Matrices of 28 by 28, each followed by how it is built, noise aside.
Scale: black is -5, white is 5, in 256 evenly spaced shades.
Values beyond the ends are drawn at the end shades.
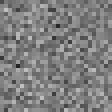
repeating rows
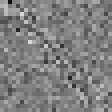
banded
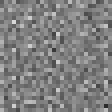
repeating rows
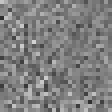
lower triangular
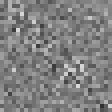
banded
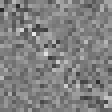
banded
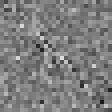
banded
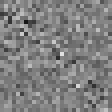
banded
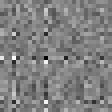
low rank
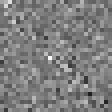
banded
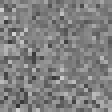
lower triangular
